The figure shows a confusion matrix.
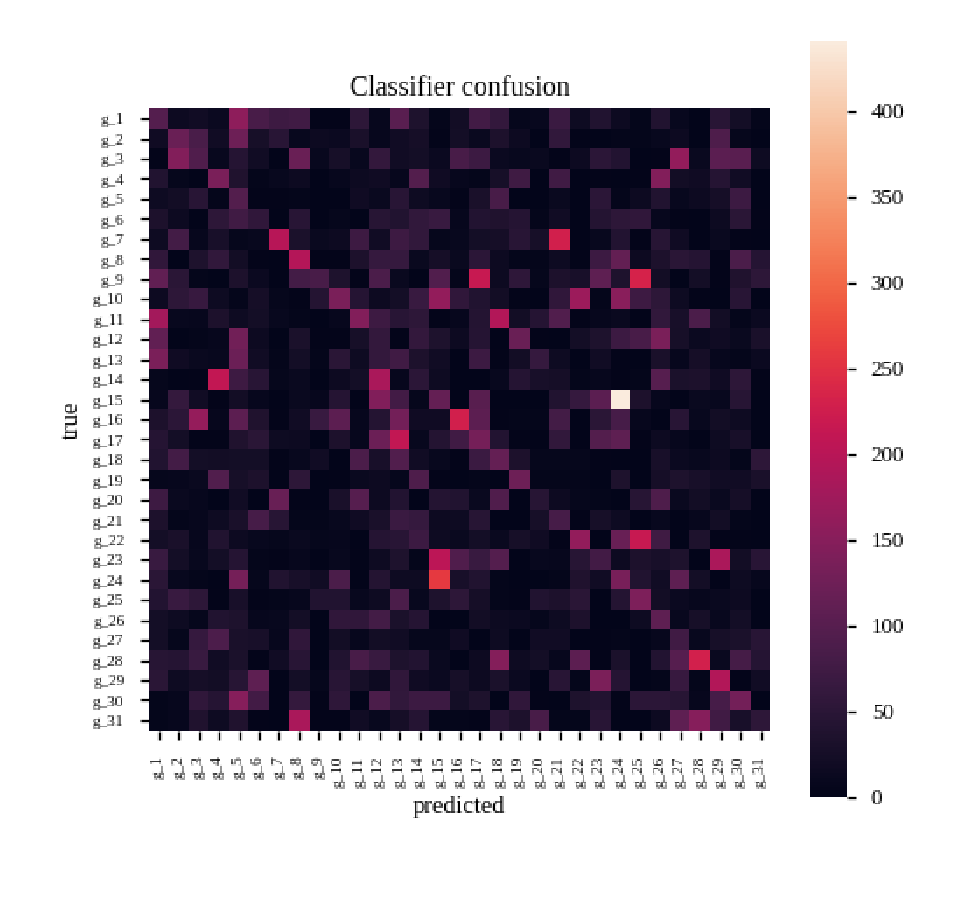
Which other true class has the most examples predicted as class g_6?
g_29
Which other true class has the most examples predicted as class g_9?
g_16
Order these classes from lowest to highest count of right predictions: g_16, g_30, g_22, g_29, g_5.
g_5, g_30, g_22, g_29, g_16
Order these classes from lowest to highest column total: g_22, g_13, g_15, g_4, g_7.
g_7, g_22, g_4, g_15, g_13
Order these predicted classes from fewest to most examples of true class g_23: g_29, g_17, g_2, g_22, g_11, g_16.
g_11, g_2, g_22, g_17, g_16, g_29
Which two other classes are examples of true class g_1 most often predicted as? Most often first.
g_5, g_13
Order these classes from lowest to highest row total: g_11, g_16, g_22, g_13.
g_13, g_22, g_11, g_16
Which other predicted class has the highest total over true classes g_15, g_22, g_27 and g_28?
g_24
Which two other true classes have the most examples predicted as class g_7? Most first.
g_20, g_1
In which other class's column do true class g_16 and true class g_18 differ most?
g_3
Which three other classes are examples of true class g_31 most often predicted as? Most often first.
g_8, g_28, g_27
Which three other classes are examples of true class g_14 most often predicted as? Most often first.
g_4, g_12, g_26
